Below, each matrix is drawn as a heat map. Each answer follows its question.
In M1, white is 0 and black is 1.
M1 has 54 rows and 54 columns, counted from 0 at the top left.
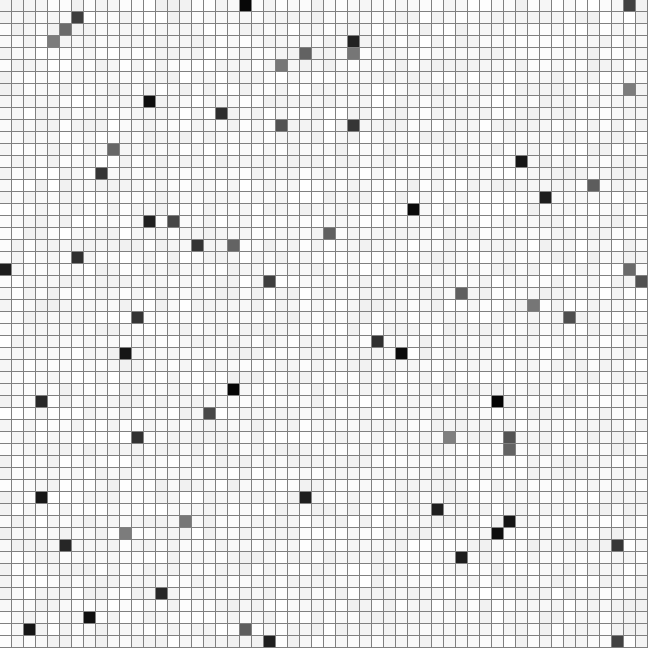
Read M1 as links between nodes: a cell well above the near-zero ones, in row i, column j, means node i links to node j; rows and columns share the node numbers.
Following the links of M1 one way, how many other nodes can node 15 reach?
7
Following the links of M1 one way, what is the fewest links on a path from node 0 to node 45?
3
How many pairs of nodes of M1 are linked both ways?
3
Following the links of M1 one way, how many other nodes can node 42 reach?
3
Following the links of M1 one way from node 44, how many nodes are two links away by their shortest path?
4
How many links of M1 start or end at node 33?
3
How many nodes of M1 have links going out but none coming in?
7
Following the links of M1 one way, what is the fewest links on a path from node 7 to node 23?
4
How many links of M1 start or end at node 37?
2
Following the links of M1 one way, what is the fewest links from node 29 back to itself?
2
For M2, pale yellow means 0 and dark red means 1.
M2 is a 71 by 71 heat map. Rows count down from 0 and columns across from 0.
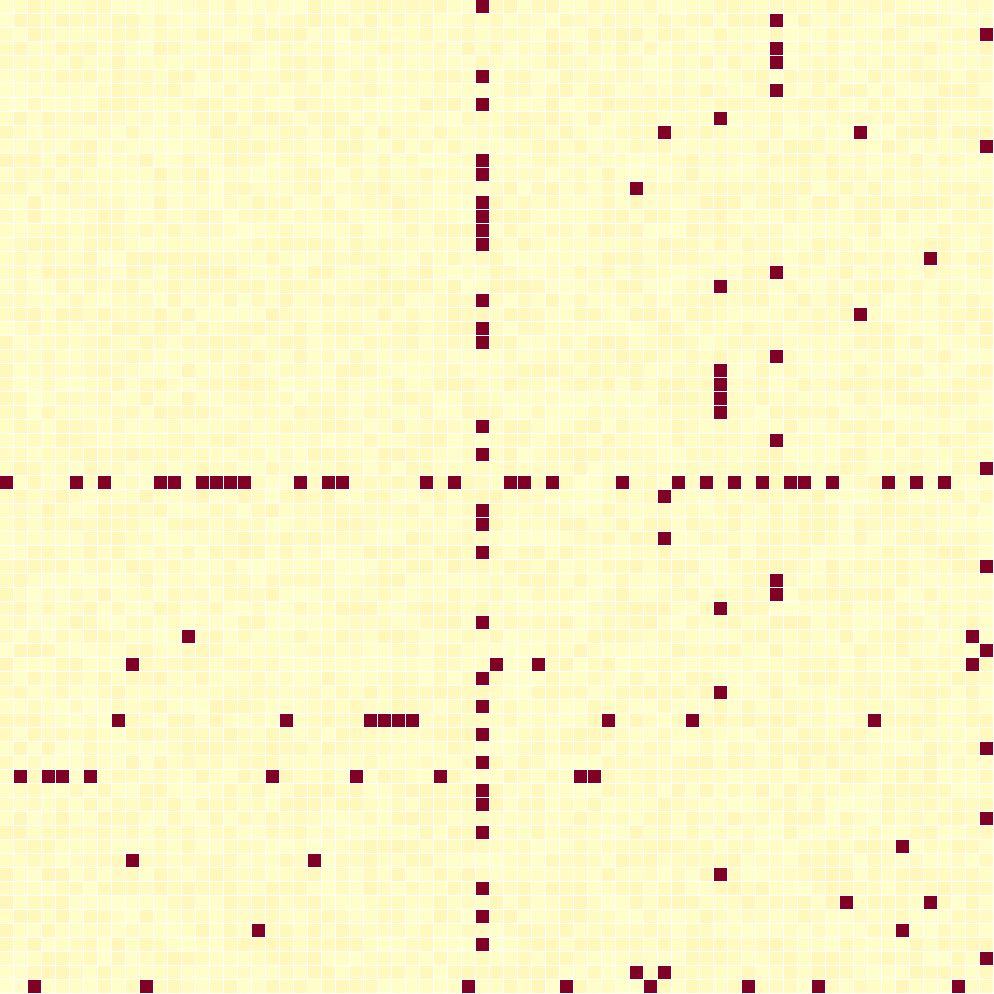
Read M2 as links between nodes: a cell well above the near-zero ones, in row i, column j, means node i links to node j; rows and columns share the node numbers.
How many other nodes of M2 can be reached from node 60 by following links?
3
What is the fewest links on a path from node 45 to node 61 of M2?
4
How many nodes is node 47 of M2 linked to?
4
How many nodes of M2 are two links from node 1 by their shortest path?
8
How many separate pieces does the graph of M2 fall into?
6
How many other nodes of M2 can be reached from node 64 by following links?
3
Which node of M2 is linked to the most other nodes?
node 34
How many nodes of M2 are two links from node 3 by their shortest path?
8
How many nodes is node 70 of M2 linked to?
8
